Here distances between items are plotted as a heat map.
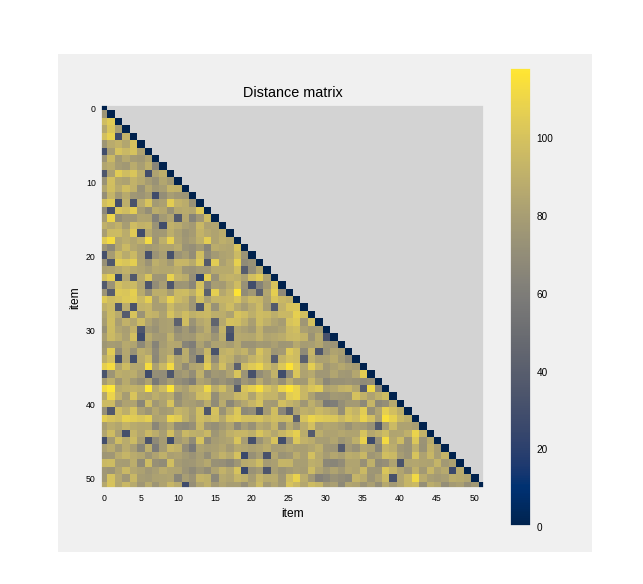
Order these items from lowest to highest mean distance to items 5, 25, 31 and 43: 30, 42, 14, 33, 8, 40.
30, 14, 40, 8, 33, 42
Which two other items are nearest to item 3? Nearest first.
44, 28
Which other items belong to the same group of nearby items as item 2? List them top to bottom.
4, 13, 23, 27, 34
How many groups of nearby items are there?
16
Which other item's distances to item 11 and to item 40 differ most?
51
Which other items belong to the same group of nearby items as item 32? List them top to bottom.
46
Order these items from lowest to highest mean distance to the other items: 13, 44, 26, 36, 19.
36, 19, 13, 44, 26
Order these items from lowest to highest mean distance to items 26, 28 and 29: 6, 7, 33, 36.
33, 7, 36, 6
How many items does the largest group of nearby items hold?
7
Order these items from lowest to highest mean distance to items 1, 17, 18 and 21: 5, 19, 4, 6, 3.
5, 19, 6, 3, 4
